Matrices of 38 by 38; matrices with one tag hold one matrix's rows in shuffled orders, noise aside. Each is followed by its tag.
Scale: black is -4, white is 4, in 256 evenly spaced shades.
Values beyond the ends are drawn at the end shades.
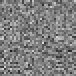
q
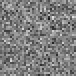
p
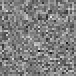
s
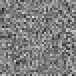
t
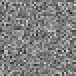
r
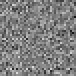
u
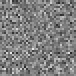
u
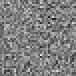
p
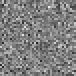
r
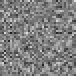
q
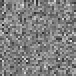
r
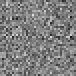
u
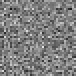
q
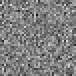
r
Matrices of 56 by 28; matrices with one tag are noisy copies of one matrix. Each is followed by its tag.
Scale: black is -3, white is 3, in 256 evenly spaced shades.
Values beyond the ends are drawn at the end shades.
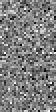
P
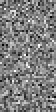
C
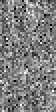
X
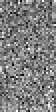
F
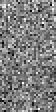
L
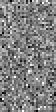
L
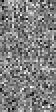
X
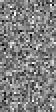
C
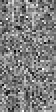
X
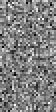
L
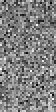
F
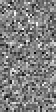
C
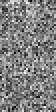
X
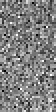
F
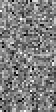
L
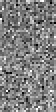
F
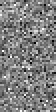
P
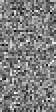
C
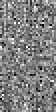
L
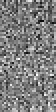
F
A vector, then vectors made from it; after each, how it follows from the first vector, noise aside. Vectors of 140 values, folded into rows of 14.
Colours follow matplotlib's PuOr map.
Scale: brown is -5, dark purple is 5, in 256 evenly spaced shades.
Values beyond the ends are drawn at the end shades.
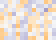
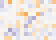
reversed, partly zeroed.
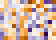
negated, scaled up.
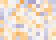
sign-scrambled.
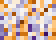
negated, scaled up.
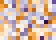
wrapped around, scaled up.
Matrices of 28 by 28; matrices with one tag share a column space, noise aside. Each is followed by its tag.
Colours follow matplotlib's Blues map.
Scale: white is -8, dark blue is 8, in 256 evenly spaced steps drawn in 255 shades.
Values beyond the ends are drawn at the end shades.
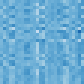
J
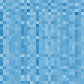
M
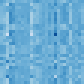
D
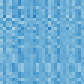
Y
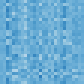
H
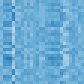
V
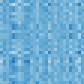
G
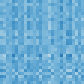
H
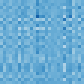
Y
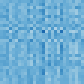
J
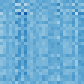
M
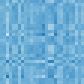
D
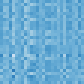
H
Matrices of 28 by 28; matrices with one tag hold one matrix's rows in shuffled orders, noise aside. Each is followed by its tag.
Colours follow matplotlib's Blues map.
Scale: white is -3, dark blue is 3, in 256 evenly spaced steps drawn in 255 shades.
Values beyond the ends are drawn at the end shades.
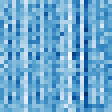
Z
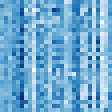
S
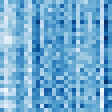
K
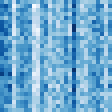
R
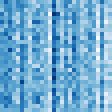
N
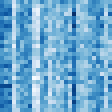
R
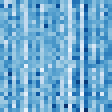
Z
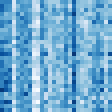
R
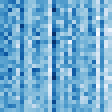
N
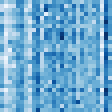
K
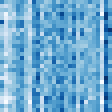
K
